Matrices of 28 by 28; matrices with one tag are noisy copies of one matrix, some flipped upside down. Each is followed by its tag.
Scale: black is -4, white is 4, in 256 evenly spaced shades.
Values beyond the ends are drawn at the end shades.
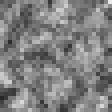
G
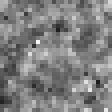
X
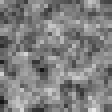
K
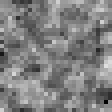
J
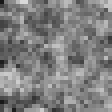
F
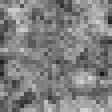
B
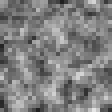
K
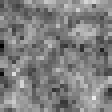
B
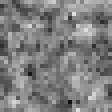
B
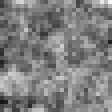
F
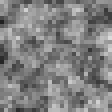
J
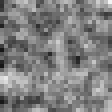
F
